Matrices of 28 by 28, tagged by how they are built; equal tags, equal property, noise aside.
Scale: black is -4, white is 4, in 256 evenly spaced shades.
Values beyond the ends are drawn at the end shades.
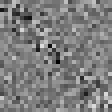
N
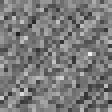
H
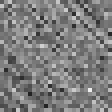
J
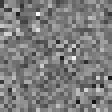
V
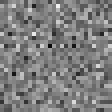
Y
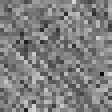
J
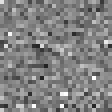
Y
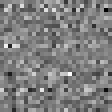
Y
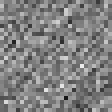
H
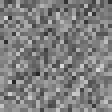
H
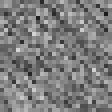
J
